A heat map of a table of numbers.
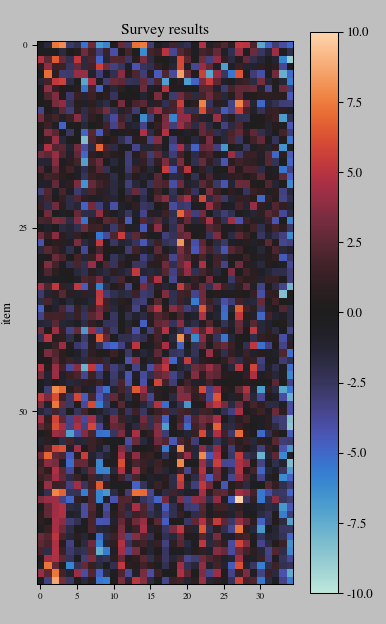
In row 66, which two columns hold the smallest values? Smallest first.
30, 26
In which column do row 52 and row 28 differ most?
24
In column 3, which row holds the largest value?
0
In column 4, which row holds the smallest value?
53
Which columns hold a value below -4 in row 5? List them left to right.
6, 17, 20, 21, 34
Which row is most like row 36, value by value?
9
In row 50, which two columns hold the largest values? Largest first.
27, 32
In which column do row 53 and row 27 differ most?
8
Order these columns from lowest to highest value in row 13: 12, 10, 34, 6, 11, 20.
6, 34, 12, 11, 20, 10
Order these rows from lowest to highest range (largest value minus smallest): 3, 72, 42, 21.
42, 21, 3, 72
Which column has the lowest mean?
34
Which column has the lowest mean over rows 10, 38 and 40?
14
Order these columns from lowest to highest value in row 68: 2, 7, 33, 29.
29, 33, 7, 2
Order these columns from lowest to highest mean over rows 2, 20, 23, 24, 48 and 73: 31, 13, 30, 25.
30, 25, 31, 13
